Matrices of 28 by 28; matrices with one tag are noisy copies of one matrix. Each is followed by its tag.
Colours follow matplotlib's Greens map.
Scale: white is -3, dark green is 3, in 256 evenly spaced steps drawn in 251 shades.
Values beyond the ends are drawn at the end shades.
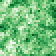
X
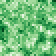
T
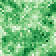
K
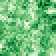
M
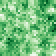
M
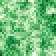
M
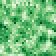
T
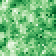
X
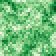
K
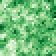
X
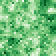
M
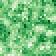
T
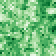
M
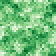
K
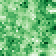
M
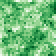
K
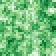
M
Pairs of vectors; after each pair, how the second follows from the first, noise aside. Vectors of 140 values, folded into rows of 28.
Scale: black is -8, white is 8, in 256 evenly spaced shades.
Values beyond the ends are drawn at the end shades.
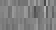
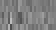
reversed.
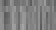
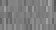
wrapped around, negated, partly zeroed.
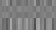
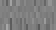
negated, partly zeroed.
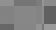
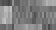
reversed, negated, scaled up.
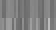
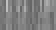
reversed.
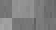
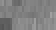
negated, partly zeroed.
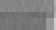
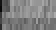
reversed, negated, scaled up.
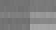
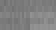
shrunk.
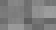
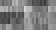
reversed, negated, scaled up.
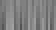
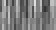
reversed, negated, scaled up.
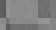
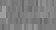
negated, partly zeroed.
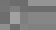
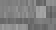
reversed.
